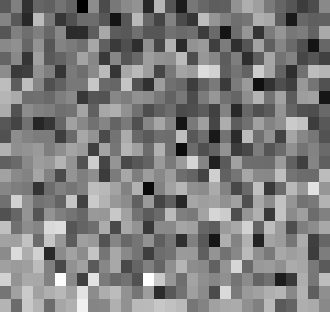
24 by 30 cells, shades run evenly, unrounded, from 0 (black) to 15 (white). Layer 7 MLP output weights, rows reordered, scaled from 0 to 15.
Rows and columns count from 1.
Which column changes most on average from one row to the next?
17
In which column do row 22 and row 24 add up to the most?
14
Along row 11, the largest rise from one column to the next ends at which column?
23
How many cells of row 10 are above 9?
7
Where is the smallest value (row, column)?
1, 8
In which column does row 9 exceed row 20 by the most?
5
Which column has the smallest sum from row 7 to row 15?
22
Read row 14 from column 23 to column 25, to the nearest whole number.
10 8 8
